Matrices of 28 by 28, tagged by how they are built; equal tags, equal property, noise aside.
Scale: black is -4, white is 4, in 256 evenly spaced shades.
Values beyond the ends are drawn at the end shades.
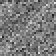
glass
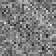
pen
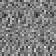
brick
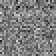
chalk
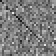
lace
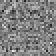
chalk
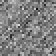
glass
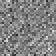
glass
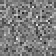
brick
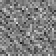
pen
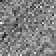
glass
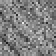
pen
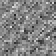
glass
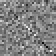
lace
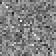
lace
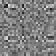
chalk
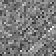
glass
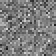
glass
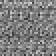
brick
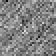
glass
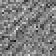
glass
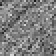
glass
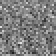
brick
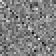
lace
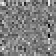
chalk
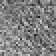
pen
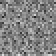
brick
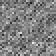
glass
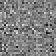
chalk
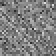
pen
